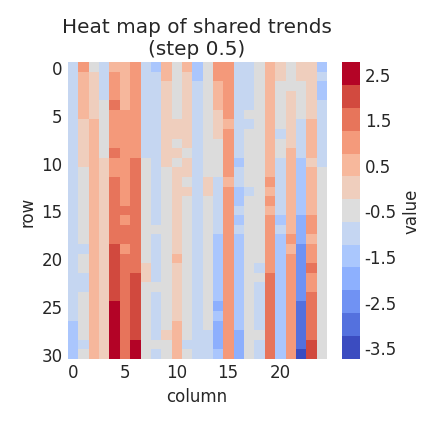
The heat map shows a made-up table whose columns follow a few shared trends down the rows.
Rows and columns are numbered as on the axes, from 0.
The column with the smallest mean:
22
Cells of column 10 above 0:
5
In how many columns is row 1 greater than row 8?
5
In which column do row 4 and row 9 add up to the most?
4
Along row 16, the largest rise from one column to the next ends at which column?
23
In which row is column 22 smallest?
30
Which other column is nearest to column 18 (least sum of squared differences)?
13
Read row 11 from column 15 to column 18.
1 -1 -0.5 -0.5
